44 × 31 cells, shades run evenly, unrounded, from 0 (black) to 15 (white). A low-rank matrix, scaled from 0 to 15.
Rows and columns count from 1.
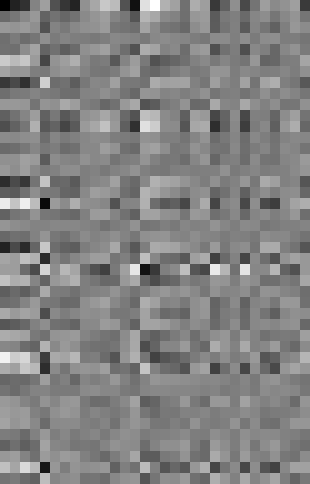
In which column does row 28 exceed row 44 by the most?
15
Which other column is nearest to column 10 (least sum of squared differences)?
20
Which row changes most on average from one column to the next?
25
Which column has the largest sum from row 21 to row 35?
1
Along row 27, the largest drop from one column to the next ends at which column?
6
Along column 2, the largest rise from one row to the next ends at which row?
19
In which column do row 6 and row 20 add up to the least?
5
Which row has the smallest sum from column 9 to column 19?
33
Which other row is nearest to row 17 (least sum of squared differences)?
23
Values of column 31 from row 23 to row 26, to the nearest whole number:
5 9 9 10
